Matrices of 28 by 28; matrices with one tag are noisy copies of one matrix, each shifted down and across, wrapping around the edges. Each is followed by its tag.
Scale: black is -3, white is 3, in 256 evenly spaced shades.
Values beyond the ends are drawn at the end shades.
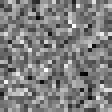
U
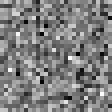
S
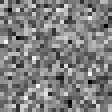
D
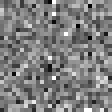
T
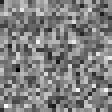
D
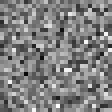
U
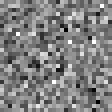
U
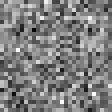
D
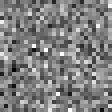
S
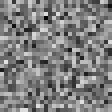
U
